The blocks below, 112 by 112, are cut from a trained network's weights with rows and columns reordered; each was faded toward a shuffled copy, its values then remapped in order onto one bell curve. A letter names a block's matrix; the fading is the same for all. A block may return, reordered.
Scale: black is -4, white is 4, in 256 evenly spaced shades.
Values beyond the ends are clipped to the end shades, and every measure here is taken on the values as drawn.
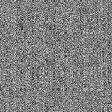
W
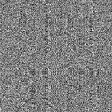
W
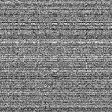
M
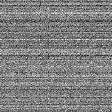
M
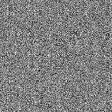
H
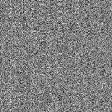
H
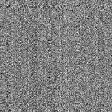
W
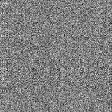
H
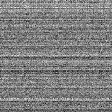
M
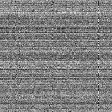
M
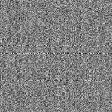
W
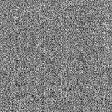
H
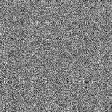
H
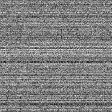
M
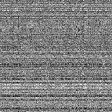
M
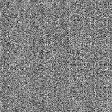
W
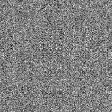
H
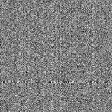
W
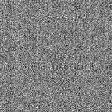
H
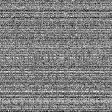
M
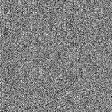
H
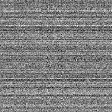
M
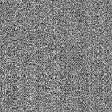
W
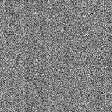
H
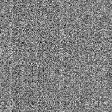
W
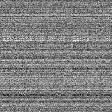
M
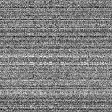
M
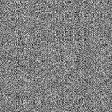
H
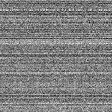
M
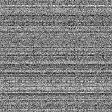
M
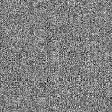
H
